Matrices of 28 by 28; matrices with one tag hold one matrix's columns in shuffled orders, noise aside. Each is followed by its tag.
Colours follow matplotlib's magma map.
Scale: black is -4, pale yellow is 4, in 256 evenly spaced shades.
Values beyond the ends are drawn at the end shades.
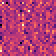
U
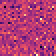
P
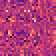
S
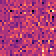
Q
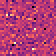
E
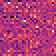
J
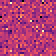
J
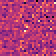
J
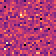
E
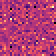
P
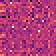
J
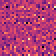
P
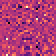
P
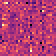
U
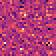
E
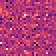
E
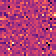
E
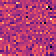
P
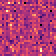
U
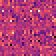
S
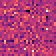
Q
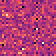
E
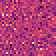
E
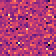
E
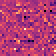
Q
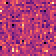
U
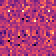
S
